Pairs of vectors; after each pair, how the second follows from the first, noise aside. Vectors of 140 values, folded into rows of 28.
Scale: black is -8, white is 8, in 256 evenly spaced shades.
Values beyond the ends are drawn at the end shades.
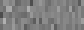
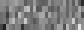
wrapped around, negated, scaled up.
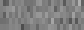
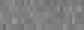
wrapped around, negated, shrunk.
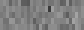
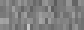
wrapped around, negated.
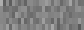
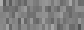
copied.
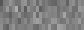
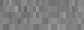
shrunk.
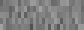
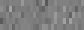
wrapped around, negated, partly zeroed.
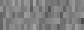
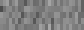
reversed.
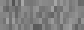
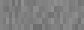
shrunk.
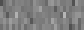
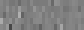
wrapped around, negated, partly zeroed.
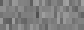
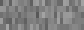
copied.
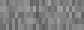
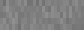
wrapped around, negated, shrunk.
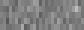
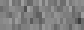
wrapped around, negated.
